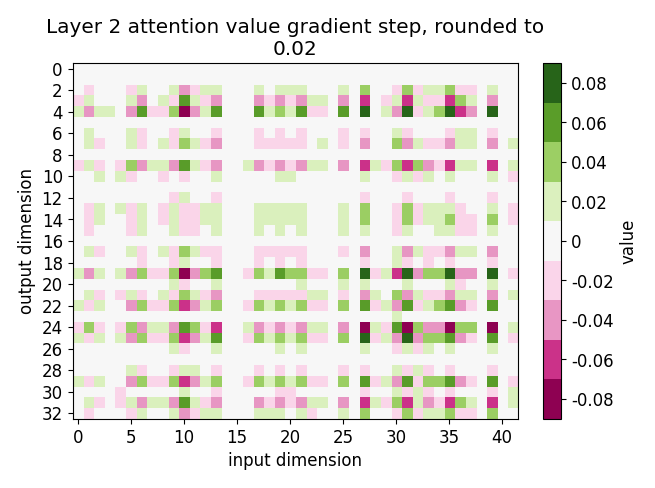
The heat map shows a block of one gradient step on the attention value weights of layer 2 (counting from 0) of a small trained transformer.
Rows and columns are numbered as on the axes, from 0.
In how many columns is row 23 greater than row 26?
3
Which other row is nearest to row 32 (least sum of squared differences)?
2
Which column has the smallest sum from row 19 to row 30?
10
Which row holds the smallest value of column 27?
24
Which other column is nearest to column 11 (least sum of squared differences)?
5
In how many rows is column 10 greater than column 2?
12
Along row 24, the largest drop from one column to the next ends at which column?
31
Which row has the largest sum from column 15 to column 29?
4
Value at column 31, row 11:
0
